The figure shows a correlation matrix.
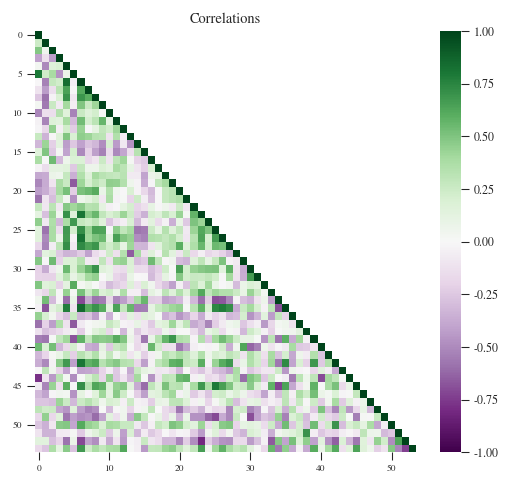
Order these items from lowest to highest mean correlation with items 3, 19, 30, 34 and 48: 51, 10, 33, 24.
24, 33, 51, 10
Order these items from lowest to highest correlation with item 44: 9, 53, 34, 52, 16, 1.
16, 52, 9, 1, 34, 53
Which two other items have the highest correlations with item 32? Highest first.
5, 0
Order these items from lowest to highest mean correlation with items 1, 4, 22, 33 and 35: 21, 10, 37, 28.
37, 28, 21, 10
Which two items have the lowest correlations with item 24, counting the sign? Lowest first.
49, 37
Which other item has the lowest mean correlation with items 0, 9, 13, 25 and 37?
14
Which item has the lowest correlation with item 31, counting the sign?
40
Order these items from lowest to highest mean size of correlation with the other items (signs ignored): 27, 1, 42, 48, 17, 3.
17, 3, 48, 1, 27, 42
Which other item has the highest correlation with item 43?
28
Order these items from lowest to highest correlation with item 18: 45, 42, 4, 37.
37, 4, 42, 45
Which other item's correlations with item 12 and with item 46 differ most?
51
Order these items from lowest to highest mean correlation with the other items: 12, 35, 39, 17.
17, 12, 39, 35
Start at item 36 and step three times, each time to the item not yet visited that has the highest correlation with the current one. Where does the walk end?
38
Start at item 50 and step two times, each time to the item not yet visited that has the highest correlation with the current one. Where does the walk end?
6
